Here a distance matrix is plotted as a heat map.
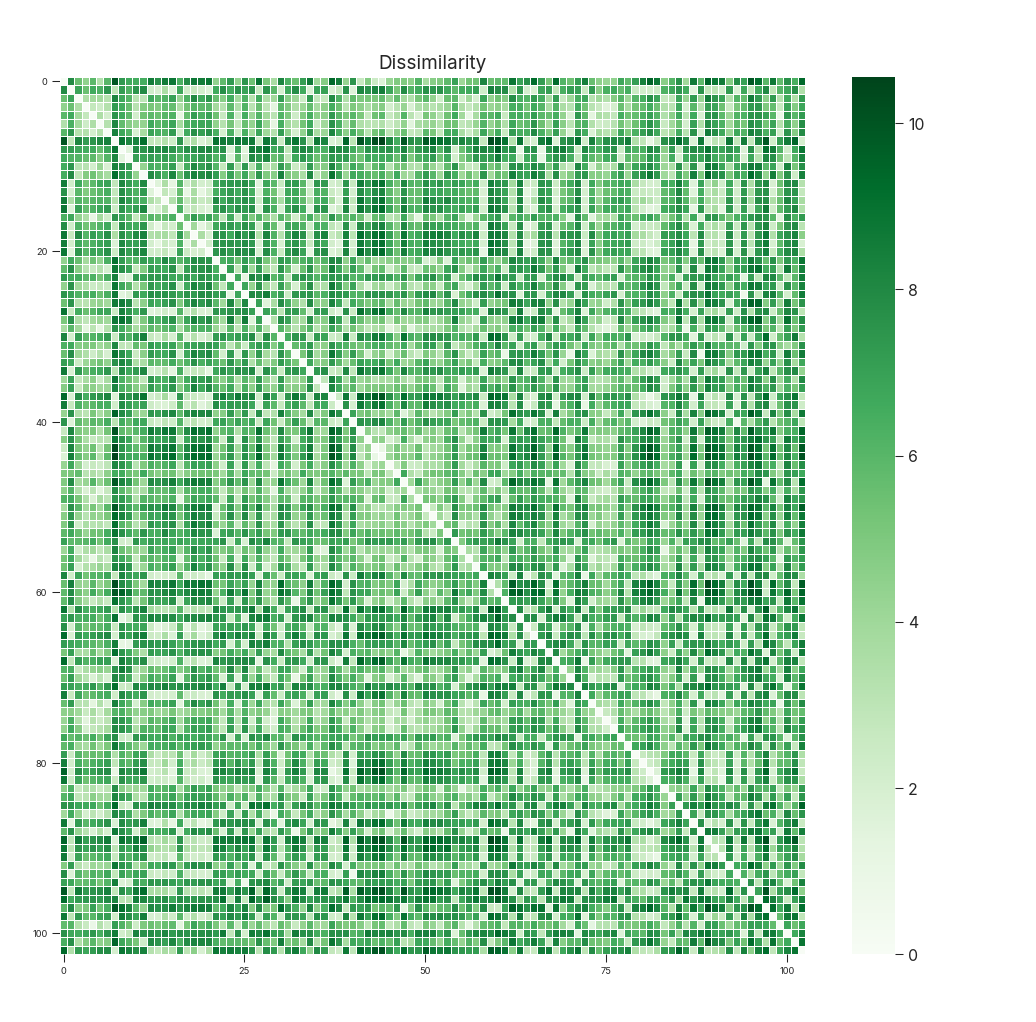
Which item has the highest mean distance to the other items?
96
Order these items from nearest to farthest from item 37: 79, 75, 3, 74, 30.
30, 79, 74, 3, 75
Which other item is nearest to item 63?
8
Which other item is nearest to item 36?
55
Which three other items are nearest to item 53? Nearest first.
21, 51, 50
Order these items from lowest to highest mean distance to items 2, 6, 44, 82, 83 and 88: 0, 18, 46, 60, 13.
46, 0, 13, 60, 18
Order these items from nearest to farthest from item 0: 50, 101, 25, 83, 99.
50, 83, 99, 101, 25
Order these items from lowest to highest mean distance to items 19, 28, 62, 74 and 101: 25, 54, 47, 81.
81, 47, 54, 25
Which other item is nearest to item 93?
40
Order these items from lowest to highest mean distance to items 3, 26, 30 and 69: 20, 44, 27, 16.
16, 27, 20, 44
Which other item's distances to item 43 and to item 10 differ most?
44
